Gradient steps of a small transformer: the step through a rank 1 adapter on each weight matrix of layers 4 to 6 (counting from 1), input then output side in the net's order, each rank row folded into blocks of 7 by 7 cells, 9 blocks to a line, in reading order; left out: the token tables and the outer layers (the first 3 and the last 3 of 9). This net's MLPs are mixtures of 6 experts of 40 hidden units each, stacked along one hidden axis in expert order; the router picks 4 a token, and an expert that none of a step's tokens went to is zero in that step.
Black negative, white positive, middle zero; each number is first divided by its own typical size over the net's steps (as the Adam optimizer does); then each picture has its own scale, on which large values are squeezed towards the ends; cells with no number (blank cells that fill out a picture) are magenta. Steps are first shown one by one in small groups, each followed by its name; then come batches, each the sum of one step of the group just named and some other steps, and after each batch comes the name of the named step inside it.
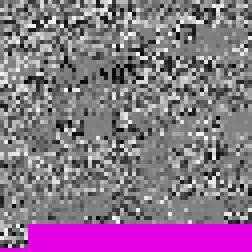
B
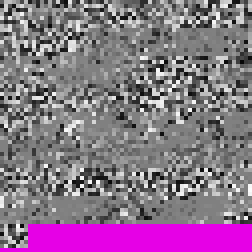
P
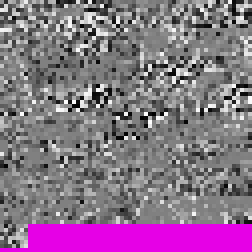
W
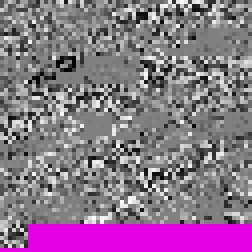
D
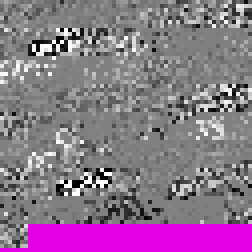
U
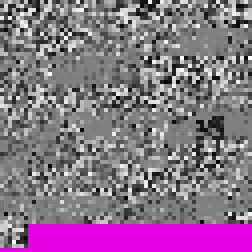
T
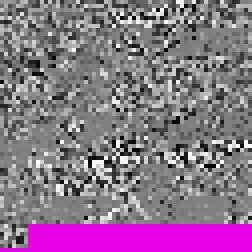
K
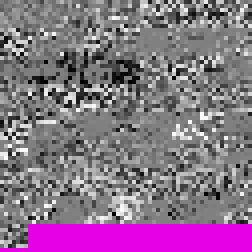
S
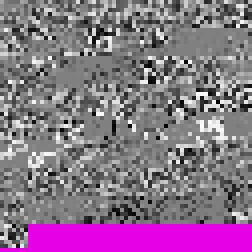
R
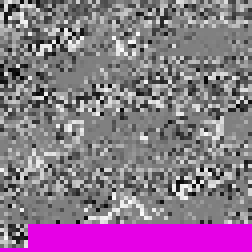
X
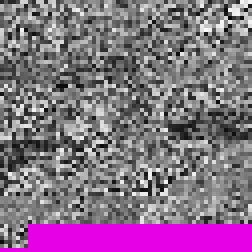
R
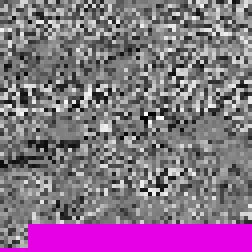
W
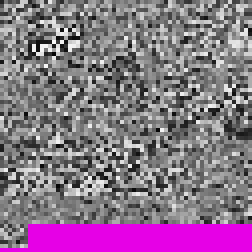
U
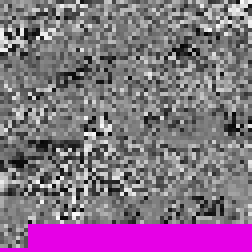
K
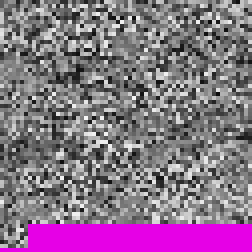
P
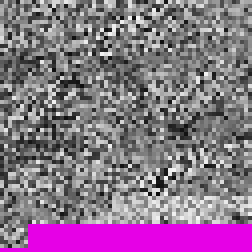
K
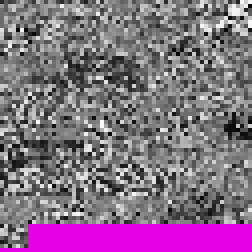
S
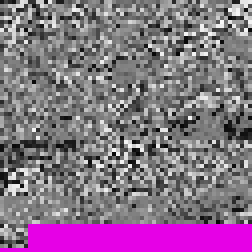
K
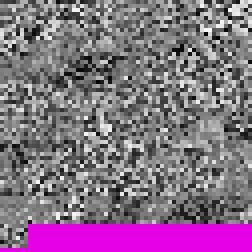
R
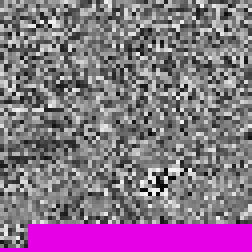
B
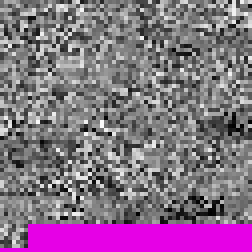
T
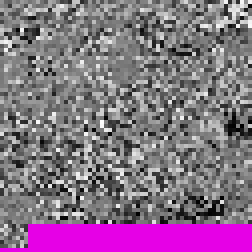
R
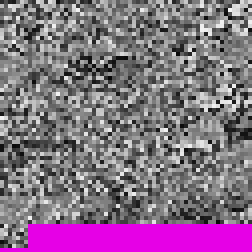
R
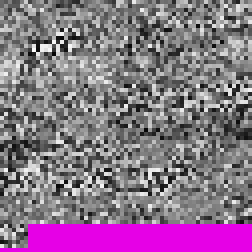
U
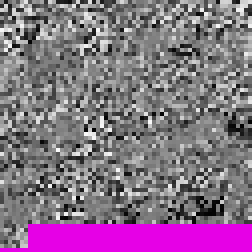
W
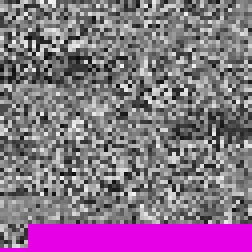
K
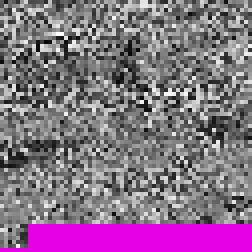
S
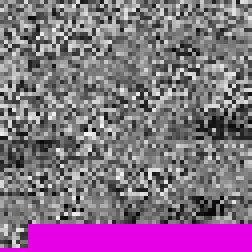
T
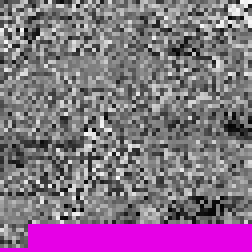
K
